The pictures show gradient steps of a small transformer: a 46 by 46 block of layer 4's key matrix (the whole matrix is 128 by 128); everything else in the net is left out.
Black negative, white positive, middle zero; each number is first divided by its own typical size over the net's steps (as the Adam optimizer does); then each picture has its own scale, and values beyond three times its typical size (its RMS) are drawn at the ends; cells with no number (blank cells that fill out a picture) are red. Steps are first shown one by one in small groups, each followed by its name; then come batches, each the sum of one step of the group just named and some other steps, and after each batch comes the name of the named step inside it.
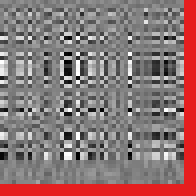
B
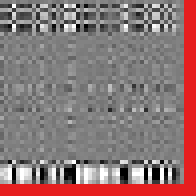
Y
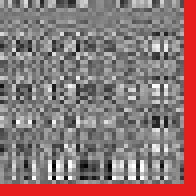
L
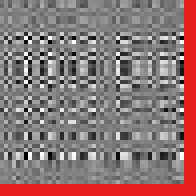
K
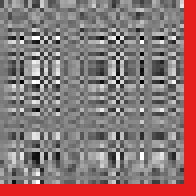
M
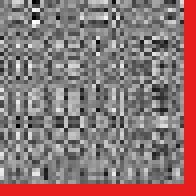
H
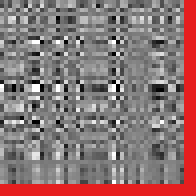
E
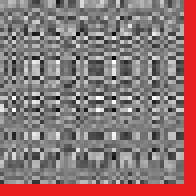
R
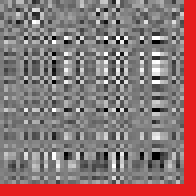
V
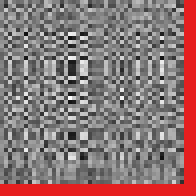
E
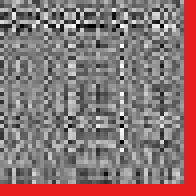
H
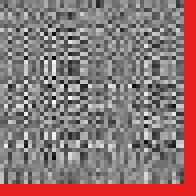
E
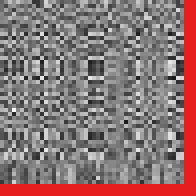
R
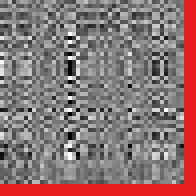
B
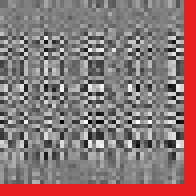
M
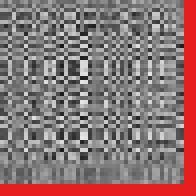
E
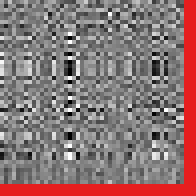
B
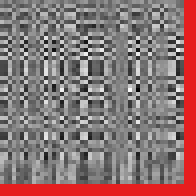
L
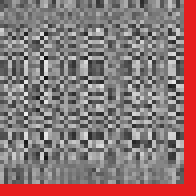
M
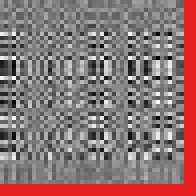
L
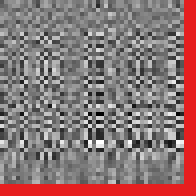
M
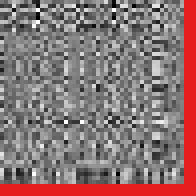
H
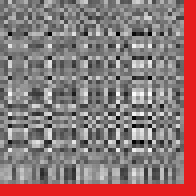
Y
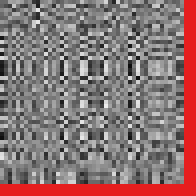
H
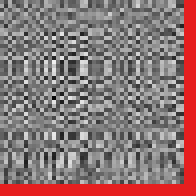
L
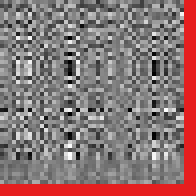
B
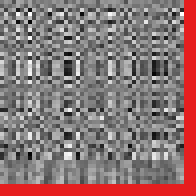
B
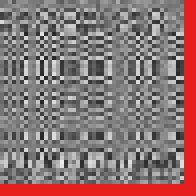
R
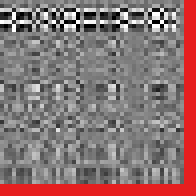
E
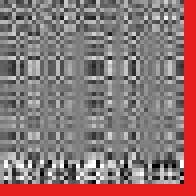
Y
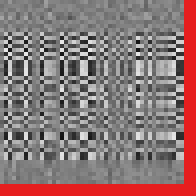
K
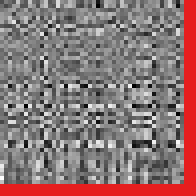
E
